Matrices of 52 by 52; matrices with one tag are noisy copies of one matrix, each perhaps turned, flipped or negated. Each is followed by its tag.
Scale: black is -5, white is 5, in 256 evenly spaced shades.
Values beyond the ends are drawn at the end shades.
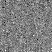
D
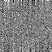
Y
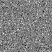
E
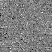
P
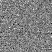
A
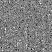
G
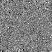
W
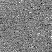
P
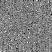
A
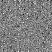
A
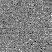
P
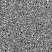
D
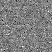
G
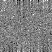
Y
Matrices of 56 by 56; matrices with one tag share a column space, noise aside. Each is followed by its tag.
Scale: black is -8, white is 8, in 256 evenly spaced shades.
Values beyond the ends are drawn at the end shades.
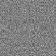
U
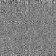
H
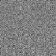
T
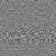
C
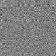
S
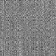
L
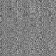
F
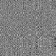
T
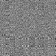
T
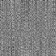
L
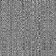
L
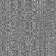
L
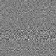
C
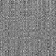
L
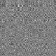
S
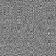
U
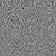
S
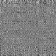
H
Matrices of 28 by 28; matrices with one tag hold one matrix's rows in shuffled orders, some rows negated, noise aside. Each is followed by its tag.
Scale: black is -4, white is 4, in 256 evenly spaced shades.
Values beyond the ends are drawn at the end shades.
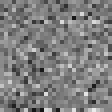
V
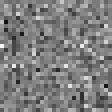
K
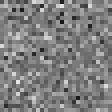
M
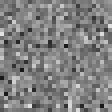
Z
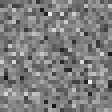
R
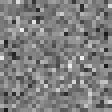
K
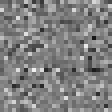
V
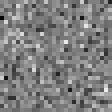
K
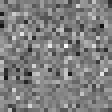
Z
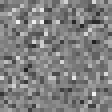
V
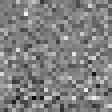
V
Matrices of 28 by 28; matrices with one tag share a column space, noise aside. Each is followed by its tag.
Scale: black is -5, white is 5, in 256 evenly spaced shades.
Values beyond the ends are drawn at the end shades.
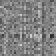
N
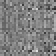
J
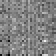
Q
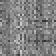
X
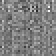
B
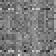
J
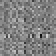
N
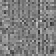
X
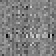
N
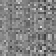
J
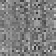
J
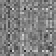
J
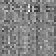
B
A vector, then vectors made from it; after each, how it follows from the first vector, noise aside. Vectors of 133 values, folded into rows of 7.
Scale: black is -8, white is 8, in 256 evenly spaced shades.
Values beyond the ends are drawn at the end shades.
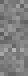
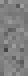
negated, partly zeroed.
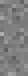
negated, partly zeroed.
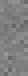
reversed, negated, shrunk.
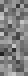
negated, scaled up.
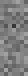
reversed, negated.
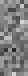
negated, scaled up.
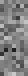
negated, scaled up.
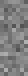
reversed, negated.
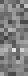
scaled up.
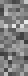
reversed, scaled up.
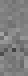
negated, partly zeroed.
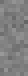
reversed, negated, shrunk.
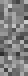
reversed, scaled up.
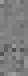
negated, partly zeroed.
